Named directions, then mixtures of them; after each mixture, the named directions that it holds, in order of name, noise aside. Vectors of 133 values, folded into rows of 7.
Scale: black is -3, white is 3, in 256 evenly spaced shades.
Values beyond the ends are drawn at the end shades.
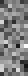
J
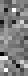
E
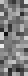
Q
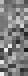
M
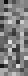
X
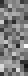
J.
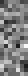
J.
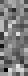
E, Q.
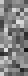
E, M.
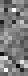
E.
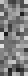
Q.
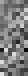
M.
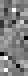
E.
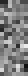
J, X.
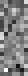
E, Q.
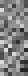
J, M.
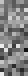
M, Q.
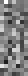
X.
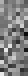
M.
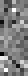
E.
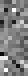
E.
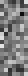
Q.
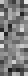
Q.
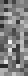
X.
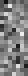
J, X.
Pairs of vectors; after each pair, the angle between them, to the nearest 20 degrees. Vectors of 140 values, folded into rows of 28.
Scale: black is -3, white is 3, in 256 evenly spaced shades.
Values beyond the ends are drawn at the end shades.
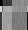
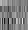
120 degrees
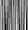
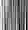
40 degrees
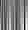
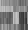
120 degrees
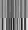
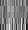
140 degrees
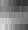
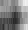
140 degrees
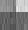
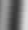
80 degrees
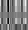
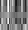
160 degrees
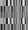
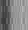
100 degrees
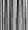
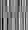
60 degrees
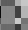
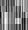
60 degrees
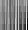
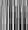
60 degrees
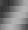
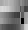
140 degrees
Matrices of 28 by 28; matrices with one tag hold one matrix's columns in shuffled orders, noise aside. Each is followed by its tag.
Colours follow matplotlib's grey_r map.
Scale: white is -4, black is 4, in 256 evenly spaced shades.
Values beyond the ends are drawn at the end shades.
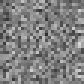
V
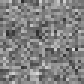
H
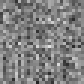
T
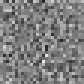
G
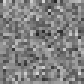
H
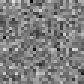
H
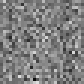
V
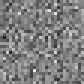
V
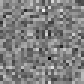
H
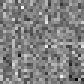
T
